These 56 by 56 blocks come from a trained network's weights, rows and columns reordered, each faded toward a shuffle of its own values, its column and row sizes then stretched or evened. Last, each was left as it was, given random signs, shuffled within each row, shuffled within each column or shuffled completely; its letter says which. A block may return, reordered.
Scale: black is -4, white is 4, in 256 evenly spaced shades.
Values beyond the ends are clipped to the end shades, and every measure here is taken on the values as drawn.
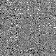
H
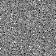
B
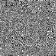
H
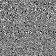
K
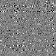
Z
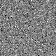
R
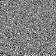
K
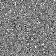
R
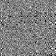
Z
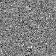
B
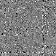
H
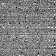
Z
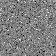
R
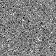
R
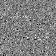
K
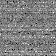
K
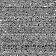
K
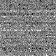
Z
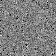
B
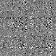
H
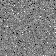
R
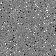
R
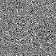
H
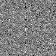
B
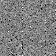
B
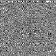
Z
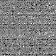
Z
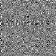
Z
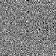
Z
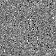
B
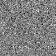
K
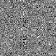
Z
